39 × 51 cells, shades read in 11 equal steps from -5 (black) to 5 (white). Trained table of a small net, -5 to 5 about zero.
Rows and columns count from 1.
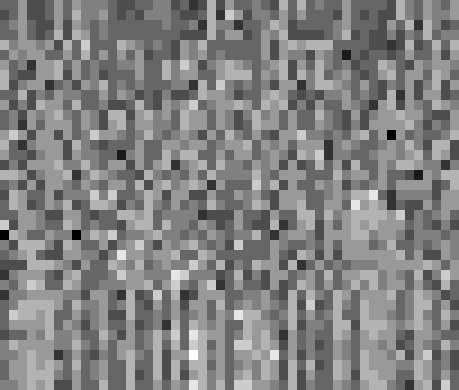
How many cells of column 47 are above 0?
20
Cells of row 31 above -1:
34
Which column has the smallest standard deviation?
10
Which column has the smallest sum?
1
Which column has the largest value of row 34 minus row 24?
9
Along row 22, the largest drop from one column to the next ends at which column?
46
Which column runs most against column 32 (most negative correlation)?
4
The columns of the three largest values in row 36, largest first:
22, 31, 48
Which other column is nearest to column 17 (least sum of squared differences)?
40
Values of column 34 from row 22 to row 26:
2 1 1 -1 2
